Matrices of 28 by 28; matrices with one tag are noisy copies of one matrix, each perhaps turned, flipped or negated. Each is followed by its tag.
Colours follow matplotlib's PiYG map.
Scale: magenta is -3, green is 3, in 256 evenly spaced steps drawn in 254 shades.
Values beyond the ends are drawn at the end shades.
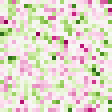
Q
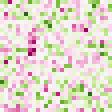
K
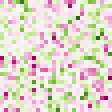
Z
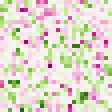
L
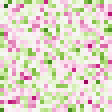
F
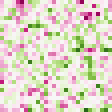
K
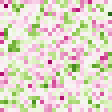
F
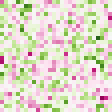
Z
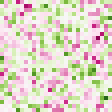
Z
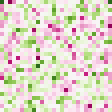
Q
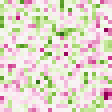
K
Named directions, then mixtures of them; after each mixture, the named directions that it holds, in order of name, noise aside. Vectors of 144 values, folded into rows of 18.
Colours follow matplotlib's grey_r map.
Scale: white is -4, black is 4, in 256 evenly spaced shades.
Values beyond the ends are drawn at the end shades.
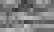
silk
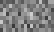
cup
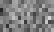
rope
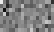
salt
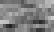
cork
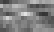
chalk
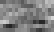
cork.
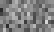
rope.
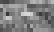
chalk, cup.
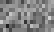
cork, cup, rope.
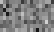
rope, salt, silk.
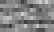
chalk, cork, silk.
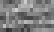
silk.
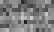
rope, salt, silk.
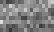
cork, cup, silk.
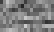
salt, silk.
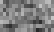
cork, salt.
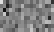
salt.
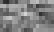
chalk.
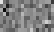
salt.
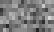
cork, rope, silk.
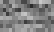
chalk, salt, silk.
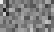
salt.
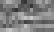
silk.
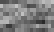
chalk, cork.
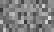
chalk, cup, rope.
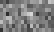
chalk, cup.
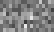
cup, silk.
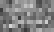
cork, rope, silk.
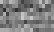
salt, silk.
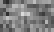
chalk, rope, salt.
